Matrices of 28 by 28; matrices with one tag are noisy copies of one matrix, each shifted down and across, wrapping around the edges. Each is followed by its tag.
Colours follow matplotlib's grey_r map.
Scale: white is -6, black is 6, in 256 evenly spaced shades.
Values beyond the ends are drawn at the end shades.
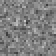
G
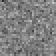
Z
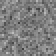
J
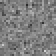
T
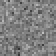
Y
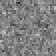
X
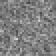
Z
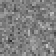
X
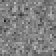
G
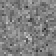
X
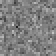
X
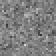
T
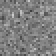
Y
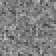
Z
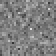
J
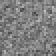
Y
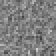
Y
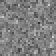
J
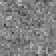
G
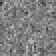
T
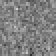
X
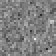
T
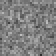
G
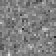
T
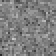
Z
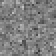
X
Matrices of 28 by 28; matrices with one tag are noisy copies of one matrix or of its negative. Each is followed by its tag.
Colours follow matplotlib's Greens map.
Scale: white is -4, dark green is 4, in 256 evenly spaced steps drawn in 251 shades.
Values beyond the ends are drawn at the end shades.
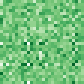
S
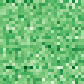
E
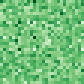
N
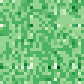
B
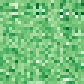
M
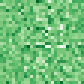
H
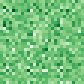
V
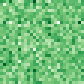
N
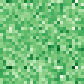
E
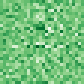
H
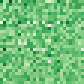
N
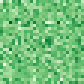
N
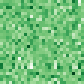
B
